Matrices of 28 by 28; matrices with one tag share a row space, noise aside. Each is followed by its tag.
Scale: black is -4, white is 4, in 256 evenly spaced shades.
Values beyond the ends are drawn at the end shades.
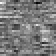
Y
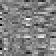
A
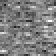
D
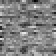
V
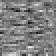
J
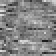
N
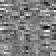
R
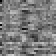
V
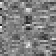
A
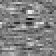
J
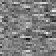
A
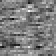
J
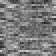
N
